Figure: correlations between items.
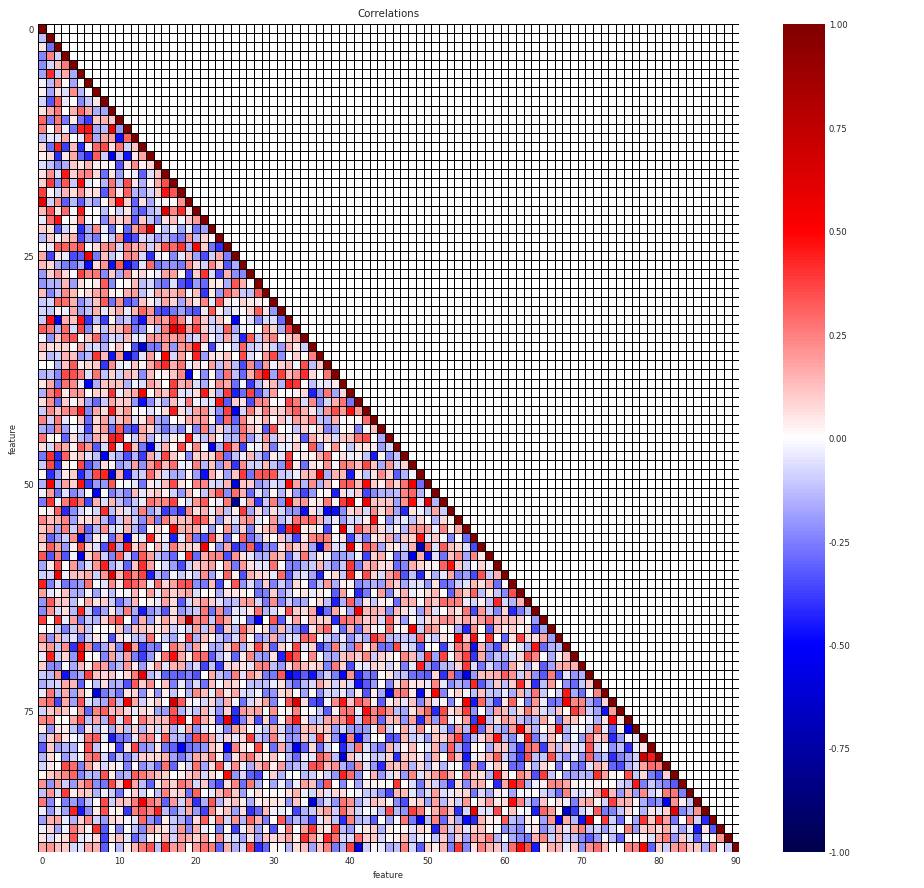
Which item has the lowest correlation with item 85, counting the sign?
35
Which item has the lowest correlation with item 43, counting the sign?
47
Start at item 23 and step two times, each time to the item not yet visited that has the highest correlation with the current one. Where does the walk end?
64
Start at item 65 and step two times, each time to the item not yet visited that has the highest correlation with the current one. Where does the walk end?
0
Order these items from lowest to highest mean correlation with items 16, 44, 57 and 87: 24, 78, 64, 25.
25, 64, 24, 78
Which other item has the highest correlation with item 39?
55
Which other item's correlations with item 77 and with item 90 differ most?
76
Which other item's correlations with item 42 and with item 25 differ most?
52
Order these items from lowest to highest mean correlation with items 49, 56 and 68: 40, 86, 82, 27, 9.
40, 9, 27, 82, 86
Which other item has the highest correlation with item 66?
48
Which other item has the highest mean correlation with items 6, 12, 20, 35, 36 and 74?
16
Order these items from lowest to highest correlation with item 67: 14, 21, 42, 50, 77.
42, 50, 21, 14, 77
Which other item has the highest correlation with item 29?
38
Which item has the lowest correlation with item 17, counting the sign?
56
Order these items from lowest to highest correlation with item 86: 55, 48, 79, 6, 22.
6, 55, 79, 22, 48
